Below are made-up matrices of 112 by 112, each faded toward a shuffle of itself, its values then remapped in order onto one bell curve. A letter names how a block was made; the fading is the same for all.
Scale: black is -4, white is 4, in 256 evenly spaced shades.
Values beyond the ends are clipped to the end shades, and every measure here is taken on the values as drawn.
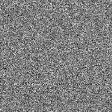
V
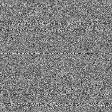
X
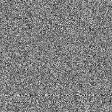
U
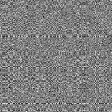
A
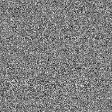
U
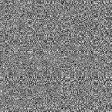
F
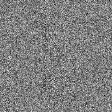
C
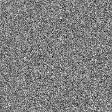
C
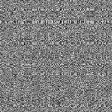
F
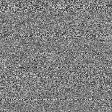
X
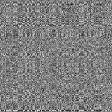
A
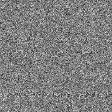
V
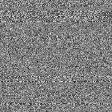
X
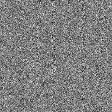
C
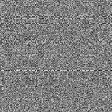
F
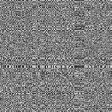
A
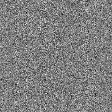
C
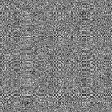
A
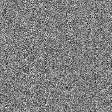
C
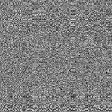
F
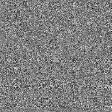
U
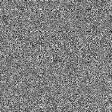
U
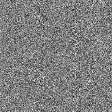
C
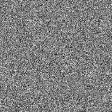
V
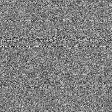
X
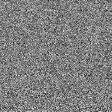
V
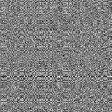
A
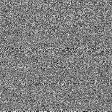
X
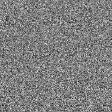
V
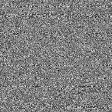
X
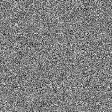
V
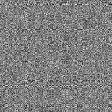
F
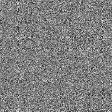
U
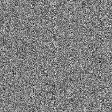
C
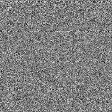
U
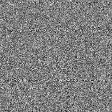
V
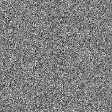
C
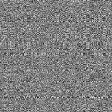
F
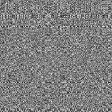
F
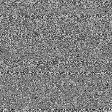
X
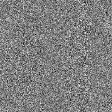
C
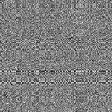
A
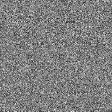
V
